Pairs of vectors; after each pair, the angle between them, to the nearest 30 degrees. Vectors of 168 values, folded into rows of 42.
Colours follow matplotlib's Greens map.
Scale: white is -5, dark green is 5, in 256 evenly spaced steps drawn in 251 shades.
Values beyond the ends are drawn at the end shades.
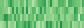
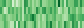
90 degrees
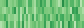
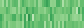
120 degrees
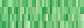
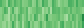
150 degrees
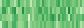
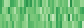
120 degrees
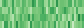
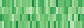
30 degrees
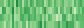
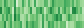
150 degrees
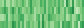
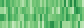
150 degrees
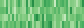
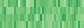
120 degrees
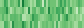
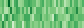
120 degrees
